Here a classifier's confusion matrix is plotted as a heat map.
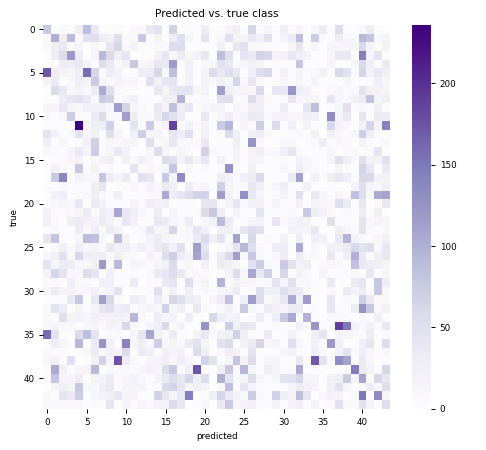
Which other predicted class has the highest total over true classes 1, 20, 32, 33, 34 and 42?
40
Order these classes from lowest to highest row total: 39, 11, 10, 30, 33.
30, 33, 10, 39, 11
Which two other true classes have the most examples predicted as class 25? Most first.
19, 39
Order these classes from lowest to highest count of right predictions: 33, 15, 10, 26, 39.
15, 26, 33, 10, 39
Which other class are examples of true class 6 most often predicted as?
24
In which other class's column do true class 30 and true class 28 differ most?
26
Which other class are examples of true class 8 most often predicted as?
17
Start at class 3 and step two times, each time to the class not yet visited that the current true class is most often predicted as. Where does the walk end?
22
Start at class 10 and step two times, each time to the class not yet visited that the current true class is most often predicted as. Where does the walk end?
7
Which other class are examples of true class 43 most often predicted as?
23
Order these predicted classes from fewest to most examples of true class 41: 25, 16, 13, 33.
13, 33, 25, 16
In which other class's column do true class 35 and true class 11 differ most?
4
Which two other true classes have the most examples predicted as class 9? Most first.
38, 21
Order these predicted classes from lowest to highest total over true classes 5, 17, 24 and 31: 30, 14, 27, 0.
30, 14, 27, 0
